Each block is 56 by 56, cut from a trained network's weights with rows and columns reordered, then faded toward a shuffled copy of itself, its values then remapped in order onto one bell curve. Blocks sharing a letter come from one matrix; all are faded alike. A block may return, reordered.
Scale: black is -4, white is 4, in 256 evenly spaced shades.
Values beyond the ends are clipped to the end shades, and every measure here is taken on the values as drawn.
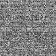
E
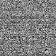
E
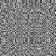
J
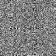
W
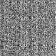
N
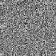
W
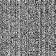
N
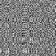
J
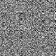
W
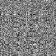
W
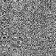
W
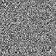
W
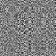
J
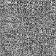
W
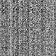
N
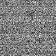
E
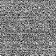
E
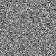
W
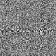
W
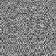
J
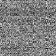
E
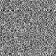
W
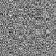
J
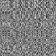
J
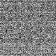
E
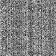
N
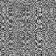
J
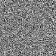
W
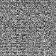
E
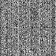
N
